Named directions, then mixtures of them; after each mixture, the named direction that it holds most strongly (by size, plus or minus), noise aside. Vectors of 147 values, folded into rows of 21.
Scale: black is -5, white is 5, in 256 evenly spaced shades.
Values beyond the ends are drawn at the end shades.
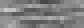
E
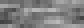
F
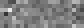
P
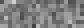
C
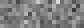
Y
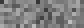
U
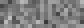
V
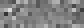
P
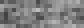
F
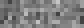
V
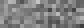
V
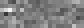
P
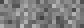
U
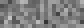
V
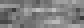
F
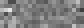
P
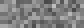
Y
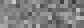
C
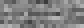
E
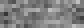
F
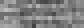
E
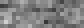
F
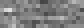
E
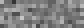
C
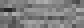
E
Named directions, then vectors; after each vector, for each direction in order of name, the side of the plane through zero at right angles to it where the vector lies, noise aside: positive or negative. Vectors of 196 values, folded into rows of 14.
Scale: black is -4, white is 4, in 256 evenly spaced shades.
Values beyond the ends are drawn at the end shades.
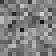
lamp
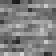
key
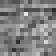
positive, positive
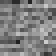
positive, positive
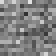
negative, negative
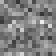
positive, negative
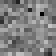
positive, negative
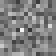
positive, negative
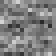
negative, positive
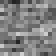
positive, positive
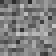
positive, positive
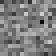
positive, positive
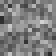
positive, negative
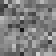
negative, positive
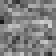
positive, negative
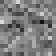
negative, positive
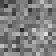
positive, positive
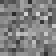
positive, positive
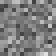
negative, negative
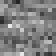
positive, negative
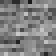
positive, positive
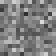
negative, negative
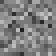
negative, positive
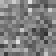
negative, negative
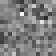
positive, negative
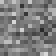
negative, negative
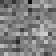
positive, positive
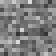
negative, negative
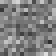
negative, negative
